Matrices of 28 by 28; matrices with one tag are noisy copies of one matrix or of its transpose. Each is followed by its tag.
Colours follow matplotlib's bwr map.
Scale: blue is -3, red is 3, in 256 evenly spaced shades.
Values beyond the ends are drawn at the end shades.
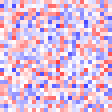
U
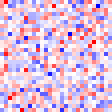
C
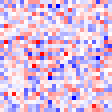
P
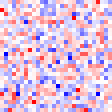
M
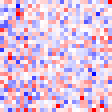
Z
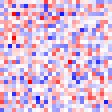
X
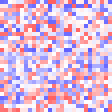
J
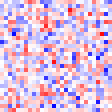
M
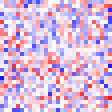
U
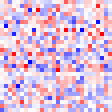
M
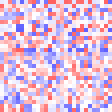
J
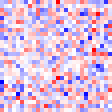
Z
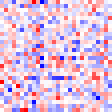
P
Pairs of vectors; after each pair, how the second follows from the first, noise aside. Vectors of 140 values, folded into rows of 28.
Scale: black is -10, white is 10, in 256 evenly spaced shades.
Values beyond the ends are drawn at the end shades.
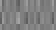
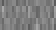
reversed, negated.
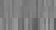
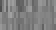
reversed.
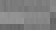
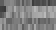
reversed, scaled up.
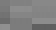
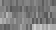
negated, scaled up.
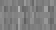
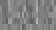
reversed.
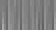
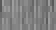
reversed, negated.
